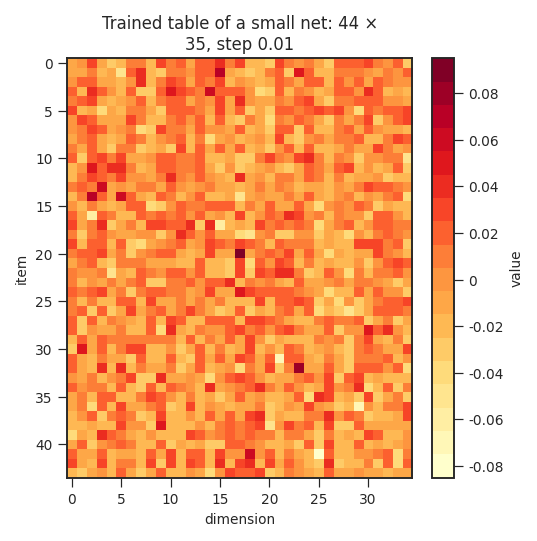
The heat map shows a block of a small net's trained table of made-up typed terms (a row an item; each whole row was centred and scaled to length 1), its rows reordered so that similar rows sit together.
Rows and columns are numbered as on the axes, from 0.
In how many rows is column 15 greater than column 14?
19
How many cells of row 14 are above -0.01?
17
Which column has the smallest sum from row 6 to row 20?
26
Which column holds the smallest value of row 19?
7
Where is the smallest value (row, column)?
41, 25
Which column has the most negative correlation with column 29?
12
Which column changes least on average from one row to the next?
11
